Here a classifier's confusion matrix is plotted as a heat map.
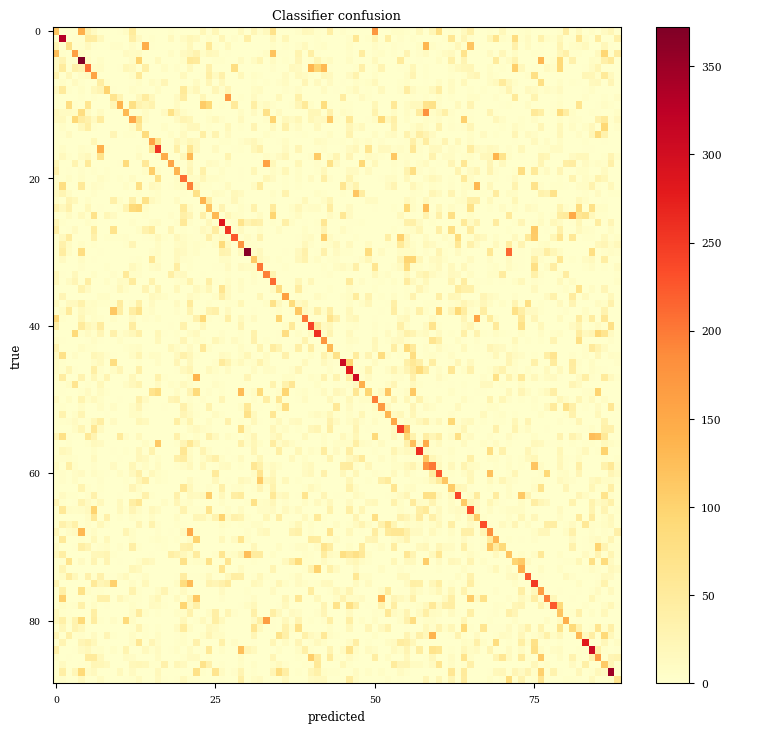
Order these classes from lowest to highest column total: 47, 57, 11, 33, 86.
11, 33, 57, 47, 86
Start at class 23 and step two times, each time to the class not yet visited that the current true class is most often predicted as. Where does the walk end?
85
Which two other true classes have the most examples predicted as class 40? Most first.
5, 85
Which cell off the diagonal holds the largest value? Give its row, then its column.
30, 71
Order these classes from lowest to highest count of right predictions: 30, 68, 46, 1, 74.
68, 74, 46, 1, 30
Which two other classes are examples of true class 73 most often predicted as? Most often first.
41, 26
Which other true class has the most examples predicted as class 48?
18
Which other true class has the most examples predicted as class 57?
46
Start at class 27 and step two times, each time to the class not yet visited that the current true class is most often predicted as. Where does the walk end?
21
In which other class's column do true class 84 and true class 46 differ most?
29
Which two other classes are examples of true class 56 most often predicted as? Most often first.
58, 16
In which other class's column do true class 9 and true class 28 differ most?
27
